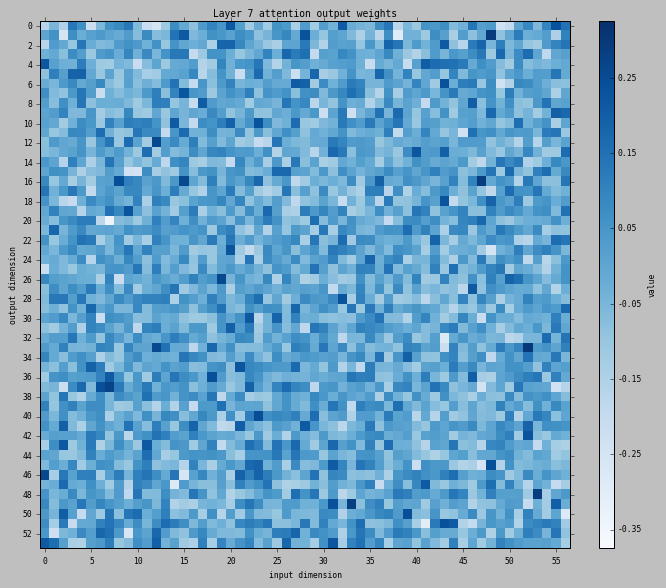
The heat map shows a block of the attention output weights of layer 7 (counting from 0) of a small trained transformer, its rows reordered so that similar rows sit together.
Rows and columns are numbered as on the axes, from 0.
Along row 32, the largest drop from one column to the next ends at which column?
43
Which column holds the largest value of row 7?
15
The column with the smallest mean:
45
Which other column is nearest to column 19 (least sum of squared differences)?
51
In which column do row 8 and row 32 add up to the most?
54
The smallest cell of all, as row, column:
20, 7
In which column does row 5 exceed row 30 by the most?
23
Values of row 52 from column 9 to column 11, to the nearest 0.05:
-0.25 0.05 0
